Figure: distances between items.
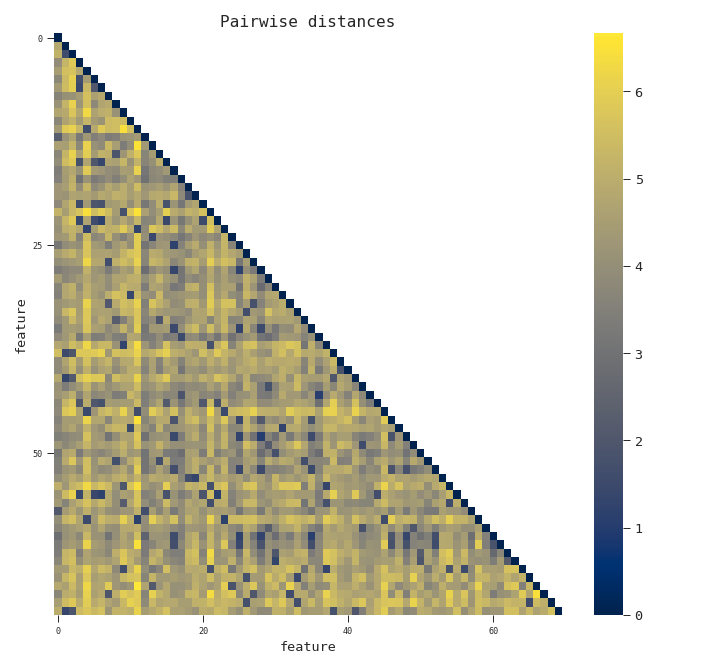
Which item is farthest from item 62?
21
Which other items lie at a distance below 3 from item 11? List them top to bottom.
4, 23, 45, 58
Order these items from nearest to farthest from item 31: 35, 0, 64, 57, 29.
0, 35, 57, 29, 64
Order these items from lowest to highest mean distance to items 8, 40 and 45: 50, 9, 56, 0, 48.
0, 50, 56, 48, 9
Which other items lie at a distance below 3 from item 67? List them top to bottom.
7, 27, 32
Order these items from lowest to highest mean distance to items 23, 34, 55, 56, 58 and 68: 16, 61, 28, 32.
28, 16, 61, 32
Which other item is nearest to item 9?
37
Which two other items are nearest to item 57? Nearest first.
12, 0
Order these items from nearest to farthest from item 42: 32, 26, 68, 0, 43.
43, 0, 32, 26, 68
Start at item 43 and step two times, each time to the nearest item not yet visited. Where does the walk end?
17
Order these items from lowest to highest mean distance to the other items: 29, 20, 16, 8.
16, 20, 29, 8
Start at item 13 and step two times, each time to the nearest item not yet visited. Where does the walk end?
66
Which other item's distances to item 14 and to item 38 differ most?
2
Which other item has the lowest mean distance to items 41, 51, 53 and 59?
42
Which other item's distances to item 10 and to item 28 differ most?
48
